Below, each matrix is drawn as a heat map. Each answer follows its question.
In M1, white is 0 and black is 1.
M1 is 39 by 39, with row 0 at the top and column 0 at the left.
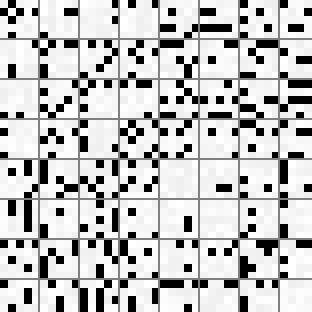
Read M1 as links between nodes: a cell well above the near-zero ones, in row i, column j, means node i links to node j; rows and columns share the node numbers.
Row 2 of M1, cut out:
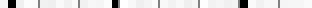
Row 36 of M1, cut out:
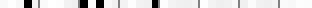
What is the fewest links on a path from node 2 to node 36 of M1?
4
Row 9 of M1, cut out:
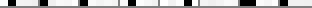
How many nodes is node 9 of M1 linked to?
8
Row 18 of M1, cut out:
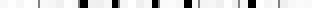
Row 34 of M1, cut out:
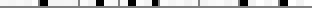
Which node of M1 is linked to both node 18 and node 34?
node 19
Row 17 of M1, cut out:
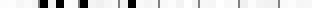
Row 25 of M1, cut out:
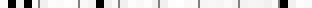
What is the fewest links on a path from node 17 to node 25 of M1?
4
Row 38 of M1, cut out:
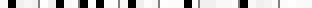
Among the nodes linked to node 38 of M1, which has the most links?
node 30
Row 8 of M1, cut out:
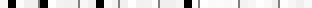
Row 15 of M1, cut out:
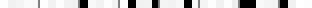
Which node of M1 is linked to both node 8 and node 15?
node 23
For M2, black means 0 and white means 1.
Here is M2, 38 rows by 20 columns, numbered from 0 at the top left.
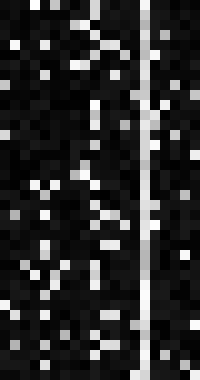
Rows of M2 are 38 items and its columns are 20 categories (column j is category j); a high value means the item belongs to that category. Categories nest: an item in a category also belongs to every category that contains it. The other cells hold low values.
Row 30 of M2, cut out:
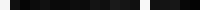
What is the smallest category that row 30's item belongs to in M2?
0
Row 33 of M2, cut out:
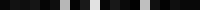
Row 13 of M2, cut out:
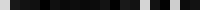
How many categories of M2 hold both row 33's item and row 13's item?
1
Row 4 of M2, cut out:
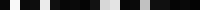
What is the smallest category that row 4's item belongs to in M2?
1
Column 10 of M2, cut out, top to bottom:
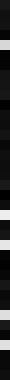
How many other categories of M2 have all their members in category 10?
1
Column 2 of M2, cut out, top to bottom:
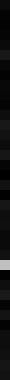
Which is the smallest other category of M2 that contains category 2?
6
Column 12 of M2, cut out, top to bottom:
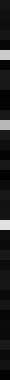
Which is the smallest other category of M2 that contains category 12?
15
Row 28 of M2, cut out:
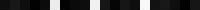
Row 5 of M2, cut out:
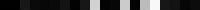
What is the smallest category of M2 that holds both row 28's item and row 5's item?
9
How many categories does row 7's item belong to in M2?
3
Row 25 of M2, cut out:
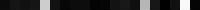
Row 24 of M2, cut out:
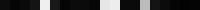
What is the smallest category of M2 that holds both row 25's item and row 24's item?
4
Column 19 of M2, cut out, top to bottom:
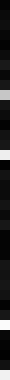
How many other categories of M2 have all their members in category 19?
1
